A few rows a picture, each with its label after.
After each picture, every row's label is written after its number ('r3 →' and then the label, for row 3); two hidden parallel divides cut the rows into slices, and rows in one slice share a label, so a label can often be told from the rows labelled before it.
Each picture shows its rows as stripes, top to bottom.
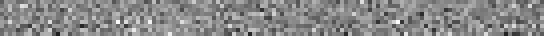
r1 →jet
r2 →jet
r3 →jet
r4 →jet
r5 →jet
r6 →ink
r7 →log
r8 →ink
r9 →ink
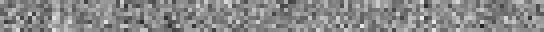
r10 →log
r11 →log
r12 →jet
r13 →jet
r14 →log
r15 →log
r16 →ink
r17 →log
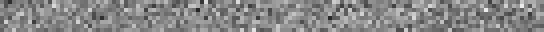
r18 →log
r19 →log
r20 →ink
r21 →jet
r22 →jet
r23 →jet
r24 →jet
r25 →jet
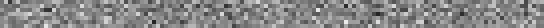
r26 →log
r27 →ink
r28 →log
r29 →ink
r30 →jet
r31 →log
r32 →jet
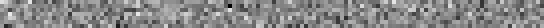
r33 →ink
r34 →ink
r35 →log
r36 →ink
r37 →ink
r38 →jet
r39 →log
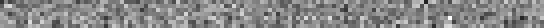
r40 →log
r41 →ink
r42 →jet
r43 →jet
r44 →ink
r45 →ink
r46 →ink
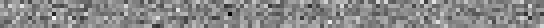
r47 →log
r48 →ink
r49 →jet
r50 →ink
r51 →log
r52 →jet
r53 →jet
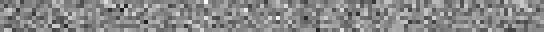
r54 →log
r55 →log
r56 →ink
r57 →ink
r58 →log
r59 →ink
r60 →log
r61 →ink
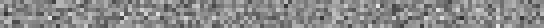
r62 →jet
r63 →log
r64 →jet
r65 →log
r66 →ink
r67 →jet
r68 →jet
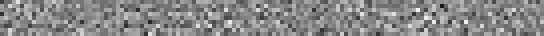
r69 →jet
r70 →jet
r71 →log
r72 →ink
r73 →ink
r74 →log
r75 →log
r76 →ink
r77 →ink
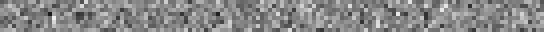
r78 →jet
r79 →ink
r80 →jet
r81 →log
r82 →log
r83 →log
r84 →log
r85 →ink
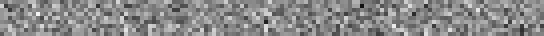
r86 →jet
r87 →log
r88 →jet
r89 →ink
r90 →log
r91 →log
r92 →ink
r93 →ink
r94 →ink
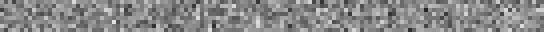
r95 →jet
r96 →jet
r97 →log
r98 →log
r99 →jet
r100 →jet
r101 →log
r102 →jet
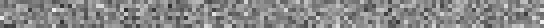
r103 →jet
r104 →jet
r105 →log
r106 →ink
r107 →log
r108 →jet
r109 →log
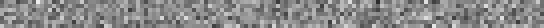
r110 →ink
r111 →jet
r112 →ink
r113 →jet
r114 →ink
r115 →jet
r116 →log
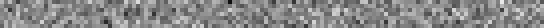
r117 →ink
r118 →jet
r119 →log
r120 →log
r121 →jet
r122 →ink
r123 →jet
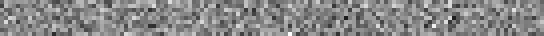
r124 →ink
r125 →ink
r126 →log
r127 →jet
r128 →ink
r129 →jet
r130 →log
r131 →jet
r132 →ink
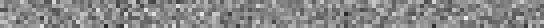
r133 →log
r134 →jet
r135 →jet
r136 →ink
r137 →jet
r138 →jet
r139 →ink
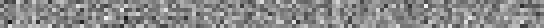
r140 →log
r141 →ink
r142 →log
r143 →jet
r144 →log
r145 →log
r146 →ink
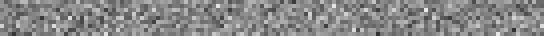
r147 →jet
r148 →jet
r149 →ink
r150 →jet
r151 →log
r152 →jet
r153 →log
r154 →jet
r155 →jet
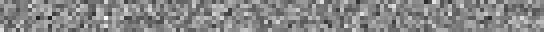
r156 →log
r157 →ink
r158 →ink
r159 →ink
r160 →log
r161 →jet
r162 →log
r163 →jet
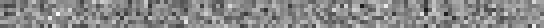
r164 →log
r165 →log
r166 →log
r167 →log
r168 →ink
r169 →jet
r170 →log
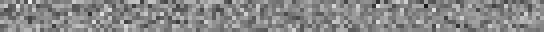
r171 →ink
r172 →log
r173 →log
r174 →jet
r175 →jet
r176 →log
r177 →ink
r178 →jet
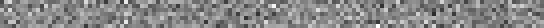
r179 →ink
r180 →log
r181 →jet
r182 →ink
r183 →jet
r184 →ink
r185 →log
